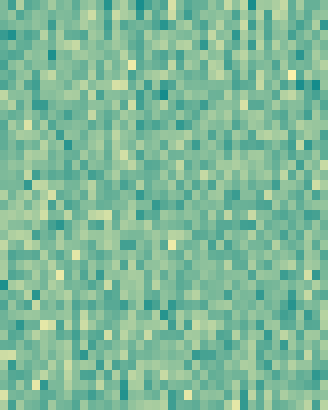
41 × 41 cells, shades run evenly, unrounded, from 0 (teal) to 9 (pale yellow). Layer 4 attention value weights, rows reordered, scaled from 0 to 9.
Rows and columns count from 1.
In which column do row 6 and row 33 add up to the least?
3
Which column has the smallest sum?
38
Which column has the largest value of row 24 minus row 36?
11
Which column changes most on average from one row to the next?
21
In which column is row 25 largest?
22
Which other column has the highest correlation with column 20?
7
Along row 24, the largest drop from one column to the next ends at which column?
5
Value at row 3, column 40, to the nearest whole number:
6
